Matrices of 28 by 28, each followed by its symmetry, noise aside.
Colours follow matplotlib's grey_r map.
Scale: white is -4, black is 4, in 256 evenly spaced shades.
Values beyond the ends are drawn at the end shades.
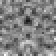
mirrored left to right.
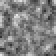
symmetric.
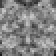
mirrored left to right.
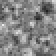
symmetric across the other diagonal.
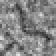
symmetric across the other diagonal.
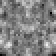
mirrored left to right.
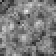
symmetric.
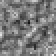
symmetric.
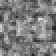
mirrored top to bottom.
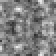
mirrored top to bottom.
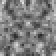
mirrored left to right.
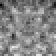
mirrored left to right.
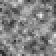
symmetric across the other diagonal.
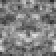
mirrored left to right.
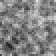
symmetric across the other diagonal.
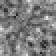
symmetric.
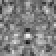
mirrored left to right.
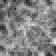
symmetric.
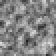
symmetric.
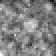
symmetric across the other diagonal.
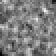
symmetric across the other diagonal.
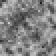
symmetric.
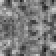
mirrored top to bottom.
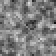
symmetric across the other diagonal.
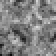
symmetric across the other diagonal.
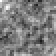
symmetric.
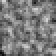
symmetric across the other diagonal.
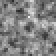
symmetric across the other diagonal.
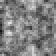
mirrored top to bottom.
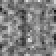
mirrored top to bottom.
